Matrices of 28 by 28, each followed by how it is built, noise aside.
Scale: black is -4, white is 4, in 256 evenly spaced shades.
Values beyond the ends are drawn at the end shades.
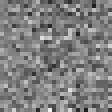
low rank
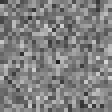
noise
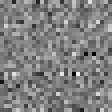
uneven rows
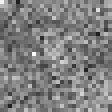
smooth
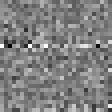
uneven rows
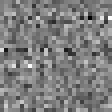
uneven rows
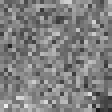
smooth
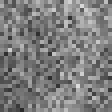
smooth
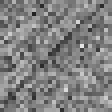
Hankel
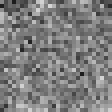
smooth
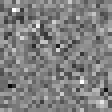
banded
